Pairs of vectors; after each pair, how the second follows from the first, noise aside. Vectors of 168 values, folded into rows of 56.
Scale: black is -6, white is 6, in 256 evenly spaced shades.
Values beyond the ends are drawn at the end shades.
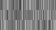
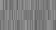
reversed, shrunk.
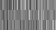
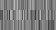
wrapped around, negated.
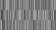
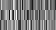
wrapped around, negated, scaled up.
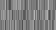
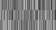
wrapped around.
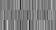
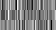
wrapped around, negated, scaled up.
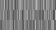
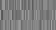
reversed, shrunk.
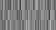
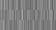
wrapped around, negated, shrunk.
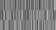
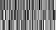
scaled up.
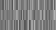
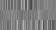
reversed, partly zeroed.
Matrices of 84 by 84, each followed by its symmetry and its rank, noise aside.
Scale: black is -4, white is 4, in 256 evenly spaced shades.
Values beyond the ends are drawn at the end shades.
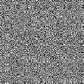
antisymmetric, rank eight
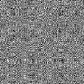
no symmetry, rank seven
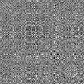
symmetric, rank seven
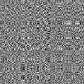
antisymmetric, rank six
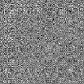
symmetric, rank six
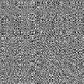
antisymmetric, rank six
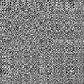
symmetric, rank six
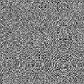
no symmetry, rank eight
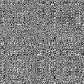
antisymmetric, rank six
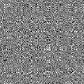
symmetric, rank seven
